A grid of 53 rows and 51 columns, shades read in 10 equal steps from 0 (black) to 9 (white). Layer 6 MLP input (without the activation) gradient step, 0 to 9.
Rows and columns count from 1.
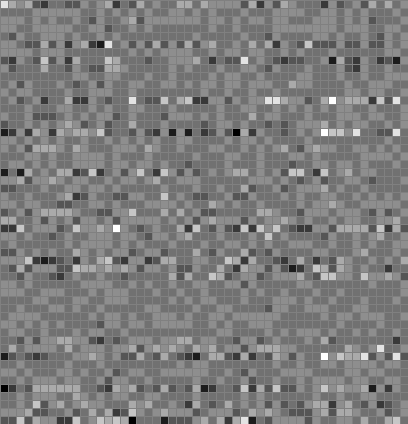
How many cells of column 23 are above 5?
5
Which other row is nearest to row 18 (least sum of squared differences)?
41
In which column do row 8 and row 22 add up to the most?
31
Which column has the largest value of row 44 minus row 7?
48
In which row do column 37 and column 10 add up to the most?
53
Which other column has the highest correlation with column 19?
7
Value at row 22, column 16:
3
